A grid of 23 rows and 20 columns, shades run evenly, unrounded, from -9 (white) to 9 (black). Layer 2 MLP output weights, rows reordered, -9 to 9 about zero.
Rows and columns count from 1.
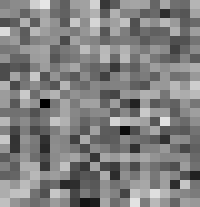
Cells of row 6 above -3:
17
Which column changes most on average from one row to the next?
13
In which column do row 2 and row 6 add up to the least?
9
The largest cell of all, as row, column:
12, 5
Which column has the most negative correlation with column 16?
4
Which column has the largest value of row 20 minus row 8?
20
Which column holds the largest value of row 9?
11
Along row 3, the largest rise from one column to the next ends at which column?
14
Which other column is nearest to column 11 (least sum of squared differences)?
16
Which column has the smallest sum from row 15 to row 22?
3
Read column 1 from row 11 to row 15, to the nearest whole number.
-2 -2 1 -4 0
